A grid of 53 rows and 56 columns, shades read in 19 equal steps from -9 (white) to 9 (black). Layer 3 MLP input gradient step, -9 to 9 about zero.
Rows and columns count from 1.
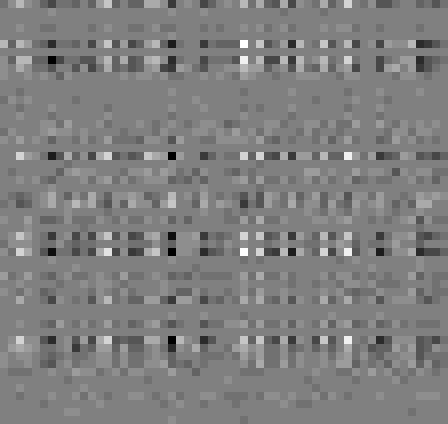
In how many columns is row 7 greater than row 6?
19
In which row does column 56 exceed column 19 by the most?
20
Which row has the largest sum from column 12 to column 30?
6
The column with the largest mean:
22
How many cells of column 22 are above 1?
18
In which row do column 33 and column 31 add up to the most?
26
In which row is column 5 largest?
8
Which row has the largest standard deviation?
32
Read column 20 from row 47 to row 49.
0 0 0
